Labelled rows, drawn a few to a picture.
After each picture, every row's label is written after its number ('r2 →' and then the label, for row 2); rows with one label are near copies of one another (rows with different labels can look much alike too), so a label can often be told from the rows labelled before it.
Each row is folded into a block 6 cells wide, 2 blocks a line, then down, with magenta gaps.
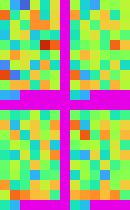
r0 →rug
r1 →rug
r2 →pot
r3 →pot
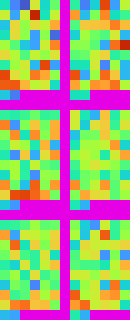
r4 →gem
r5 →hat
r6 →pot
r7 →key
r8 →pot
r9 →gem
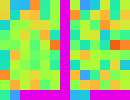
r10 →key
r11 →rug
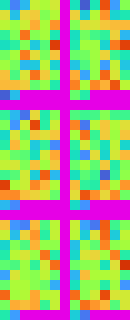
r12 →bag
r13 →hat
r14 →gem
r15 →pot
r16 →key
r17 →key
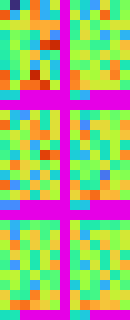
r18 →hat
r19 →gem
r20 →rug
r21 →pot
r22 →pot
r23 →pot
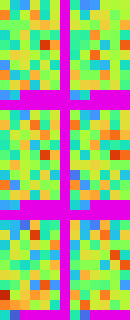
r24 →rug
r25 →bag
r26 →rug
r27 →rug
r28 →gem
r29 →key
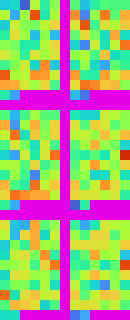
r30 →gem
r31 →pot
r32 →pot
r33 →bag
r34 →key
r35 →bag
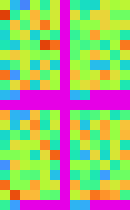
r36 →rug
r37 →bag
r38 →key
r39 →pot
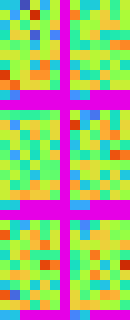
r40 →gem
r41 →rug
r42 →pot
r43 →rug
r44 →rug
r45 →bag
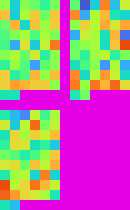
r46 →pot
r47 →hat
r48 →gem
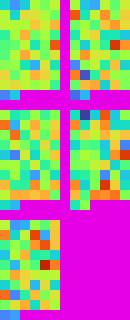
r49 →bag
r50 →rug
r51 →pot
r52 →hat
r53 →rug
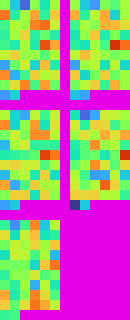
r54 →rug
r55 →rug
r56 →rug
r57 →bag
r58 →hat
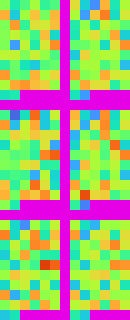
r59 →pot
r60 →key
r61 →hat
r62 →key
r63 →rug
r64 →rug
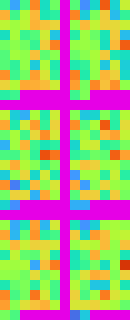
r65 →hat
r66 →hat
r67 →rug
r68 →rug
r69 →hat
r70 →bag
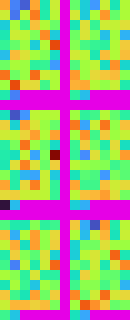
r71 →key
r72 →gem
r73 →bag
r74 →pot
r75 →pot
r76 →key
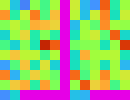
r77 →rug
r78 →key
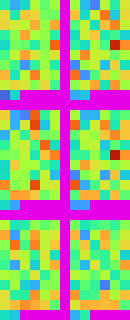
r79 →bag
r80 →rug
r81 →key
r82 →rug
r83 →pot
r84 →pot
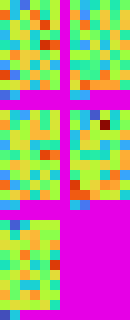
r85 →rug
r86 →pot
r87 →rug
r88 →gem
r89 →bag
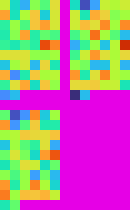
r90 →rug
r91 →bag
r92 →hat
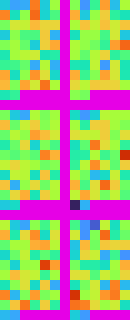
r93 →hat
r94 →hat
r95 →rug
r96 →bag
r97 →rug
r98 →gem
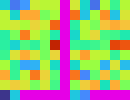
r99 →bag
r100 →rug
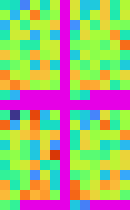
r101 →gem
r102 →key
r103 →hat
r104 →gem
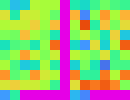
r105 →bag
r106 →pot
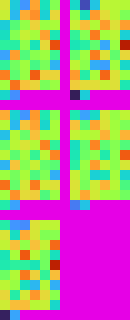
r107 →key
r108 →bag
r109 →key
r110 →bag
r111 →bag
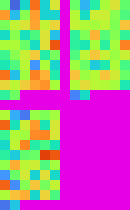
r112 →hat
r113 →bag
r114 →rug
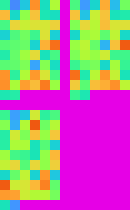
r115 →hat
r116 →hat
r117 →gem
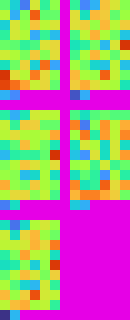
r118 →gem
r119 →bag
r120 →bag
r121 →pot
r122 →bag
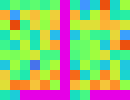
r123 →pot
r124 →hat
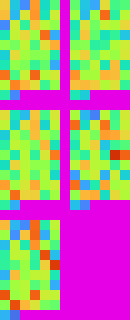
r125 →key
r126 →gem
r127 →key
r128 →rug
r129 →key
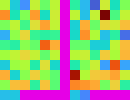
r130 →rug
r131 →gem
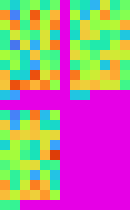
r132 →pot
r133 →gem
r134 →hat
